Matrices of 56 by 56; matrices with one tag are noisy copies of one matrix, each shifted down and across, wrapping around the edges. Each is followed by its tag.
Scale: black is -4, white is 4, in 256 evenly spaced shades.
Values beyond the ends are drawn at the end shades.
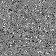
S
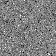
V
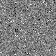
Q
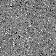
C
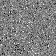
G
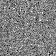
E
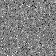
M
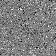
V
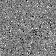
G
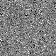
C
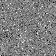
G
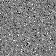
C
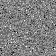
V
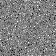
G
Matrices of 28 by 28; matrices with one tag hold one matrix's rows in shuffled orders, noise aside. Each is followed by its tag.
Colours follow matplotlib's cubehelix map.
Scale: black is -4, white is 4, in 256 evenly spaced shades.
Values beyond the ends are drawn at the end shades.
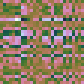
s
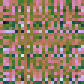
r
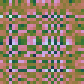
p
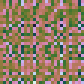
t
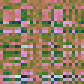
s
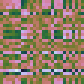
s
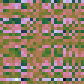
s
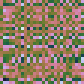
r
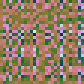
t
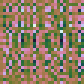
t
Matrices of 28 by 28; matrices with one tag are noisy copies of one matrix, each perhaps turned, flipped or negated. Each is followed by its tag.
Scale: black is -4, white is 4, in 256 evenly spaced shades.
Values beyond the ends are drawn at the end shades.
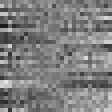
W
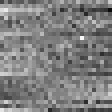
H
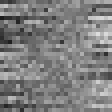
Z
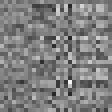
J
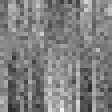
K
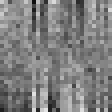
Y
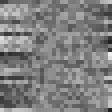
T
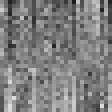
H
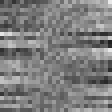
Y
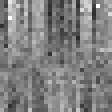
K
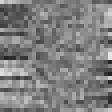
T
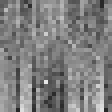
K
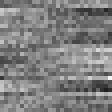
K
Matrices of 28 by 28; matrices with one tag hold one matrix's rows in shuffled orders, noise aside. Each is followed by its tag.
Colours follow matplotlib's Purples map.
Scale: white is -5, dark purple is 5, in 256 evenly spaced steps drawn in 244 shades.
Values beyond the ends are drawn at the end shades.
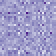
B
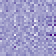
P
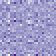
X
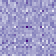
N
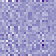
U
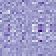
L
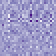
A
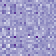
X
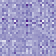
N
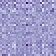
N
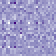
X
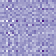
U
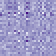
B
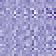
P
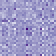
N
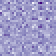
L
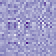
B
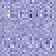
A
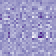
L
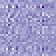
U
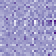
P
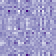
B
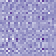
U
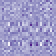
A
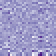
L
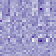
L
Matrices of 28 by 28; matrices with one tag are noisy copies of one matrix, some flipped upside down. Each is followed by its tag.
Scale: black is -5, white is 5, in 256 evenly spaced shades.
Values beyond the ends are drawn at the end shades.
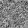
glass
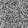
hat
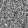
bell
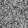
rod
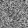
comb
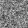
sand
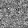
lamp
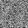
comb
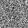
comb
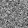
glass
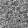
hat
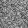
rod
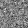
lamp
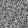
bell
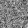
bell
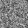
sand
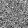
glass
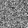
bell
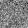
glass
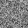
glass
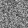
sand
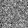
rod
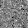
bell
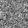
lamp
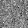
rod
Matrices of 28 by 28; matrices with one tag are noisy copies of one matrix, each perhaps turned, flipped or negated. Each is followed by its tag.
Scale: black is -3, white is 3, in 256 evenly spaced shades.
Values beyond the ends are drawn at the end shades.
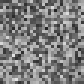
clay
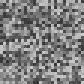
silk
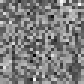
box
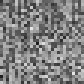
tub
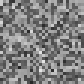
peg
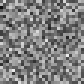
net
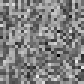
tub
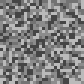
peg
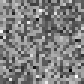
clay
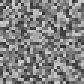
net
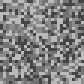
clay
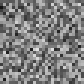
peg
